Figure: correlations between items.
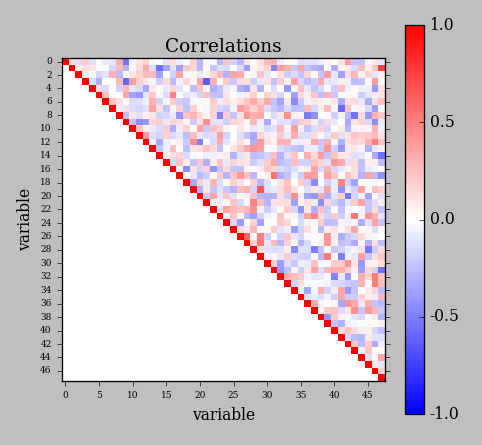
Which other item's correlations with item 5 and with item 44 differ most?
16
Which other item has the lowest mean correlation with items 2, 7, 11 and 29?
41
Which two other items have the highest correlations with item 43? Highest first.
23, 37
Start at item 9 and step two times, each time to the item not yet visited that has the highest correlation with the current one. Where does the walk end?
28
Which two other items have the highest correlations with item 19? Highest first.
29, 12
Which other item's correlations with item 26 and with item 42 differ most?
27
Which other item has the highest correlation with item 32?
46
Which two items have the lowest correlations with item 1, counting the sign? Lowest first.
14, 31
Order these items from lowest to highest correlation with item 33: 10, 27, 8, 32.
10, 27, 32, 8
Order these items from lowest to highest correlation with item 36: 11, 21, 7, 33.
11, 33, 21, 7
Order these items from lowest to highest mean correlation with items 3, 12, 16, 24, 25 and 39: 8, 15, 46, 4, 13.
4, 15, 8, 13, 46
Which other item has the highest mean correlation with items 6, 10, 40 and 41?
15
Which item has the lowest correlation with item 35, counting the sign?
22
